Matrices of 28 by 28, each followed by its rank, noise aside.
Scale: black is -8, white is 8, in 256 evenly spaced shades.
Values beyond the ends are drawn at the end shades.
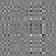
one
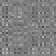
two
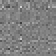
three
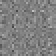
four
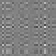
one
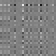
one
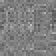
four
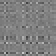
one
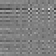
one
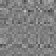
three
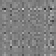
two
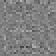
three
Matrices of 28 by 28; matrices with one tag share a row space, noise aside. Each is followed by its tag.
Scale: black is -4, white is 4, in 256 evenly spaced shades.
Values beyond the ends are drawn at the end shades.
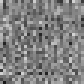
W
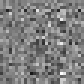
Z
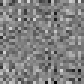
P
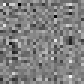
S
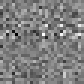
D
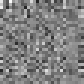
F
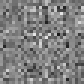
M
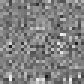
Z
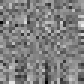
F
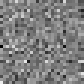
F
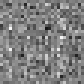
Z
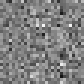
Z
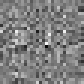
F
